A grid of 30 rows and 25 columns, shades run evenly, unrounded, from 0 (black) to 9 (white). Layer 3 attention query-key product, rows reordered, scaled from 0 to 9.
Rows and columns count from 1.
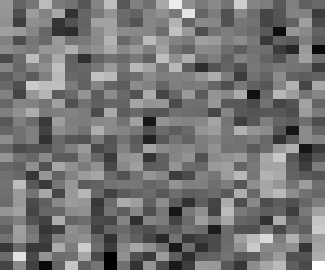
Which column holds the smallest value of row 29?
9
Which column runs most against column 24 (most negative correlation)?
22
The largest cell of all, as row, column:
30, 25
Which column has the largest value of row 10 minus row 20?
3
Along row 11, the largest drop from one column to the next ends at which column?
20
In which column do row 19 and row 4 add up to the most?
14
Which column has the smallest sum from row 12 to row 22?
12
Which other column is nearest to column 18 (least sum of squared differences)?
10
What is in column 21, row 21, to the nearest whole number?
6
